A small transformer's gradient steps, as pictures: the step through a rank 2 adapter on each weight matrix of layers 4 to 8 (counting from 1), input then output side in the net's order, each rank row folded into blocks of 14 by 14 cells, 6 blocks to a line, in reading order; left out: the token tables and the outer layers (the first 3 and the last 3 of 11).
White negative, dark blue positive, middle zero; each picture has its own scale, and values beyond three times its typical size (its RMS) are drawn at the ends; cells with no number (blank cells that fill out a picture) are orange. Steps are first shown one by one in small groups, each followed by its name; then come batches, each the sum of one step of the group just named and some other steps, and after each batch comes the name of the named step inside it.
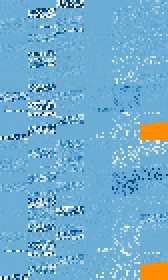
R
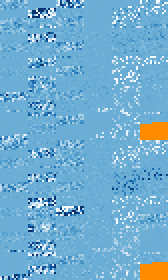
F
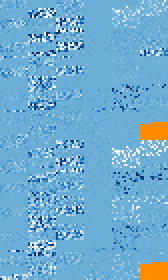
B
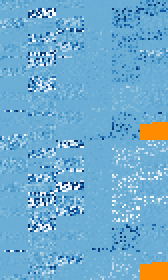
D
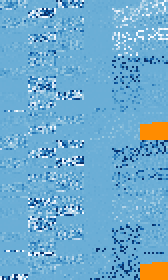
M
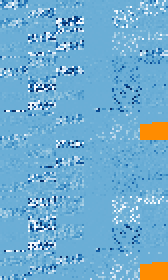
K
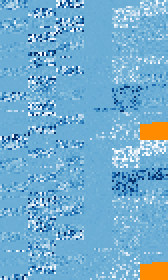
R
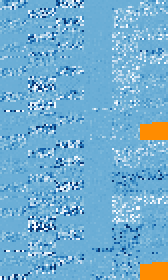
K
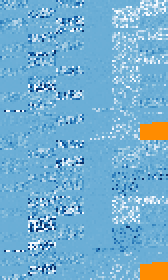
K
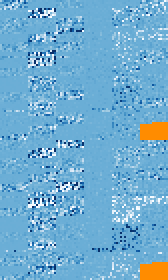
D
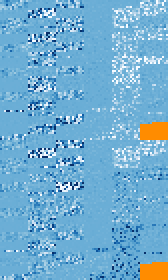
D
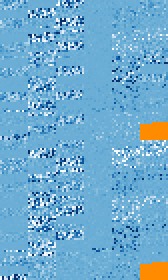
B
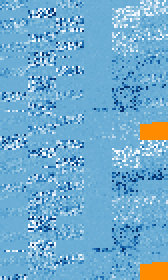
B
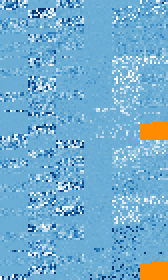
F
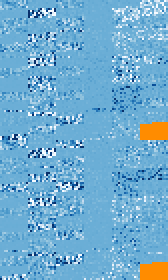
D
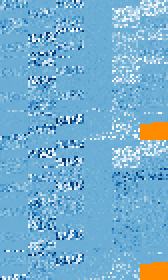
B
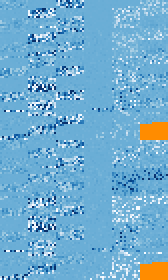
R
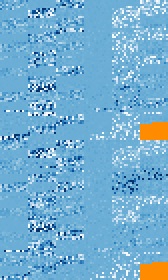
R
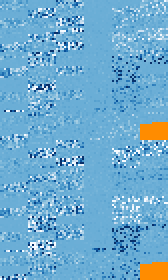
B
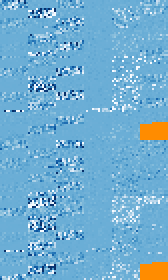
K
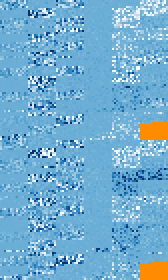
B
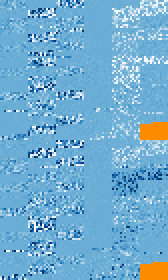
R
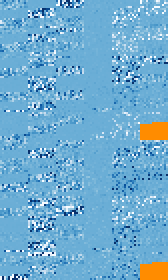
F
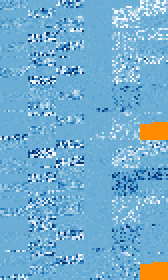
M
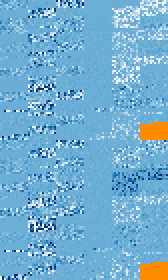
R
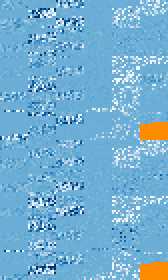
F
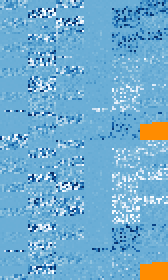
D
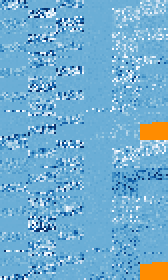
R
